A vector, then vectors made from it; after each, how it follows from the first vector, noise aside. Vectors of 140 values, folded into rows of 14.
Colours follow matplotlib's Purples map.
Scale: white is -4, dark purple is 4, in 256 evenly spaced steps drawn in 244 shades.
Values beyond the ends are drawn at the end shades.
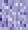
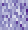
reversed.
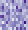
wrapped around.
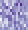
negated.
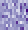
reversed.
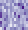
wrapped around.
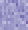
wrapped around, shrunk.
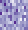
wrapped around.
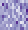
reversed.
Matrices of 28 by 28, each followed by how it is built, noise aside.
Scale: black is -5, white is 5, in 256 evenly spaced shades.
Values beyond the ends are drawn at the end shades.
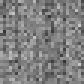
blocks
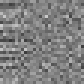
low rank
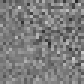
upper triangular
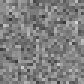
noise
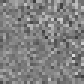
upper triangular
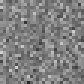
noise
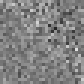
upper triangular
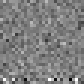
uneven rows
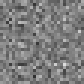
low rank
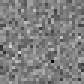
noise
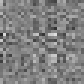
low rank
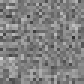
blocks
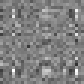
low rank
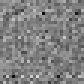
uneven rows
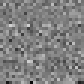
uneven rows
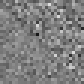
upper triangular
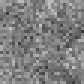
smooth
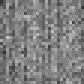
blocks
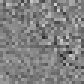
upper triangular
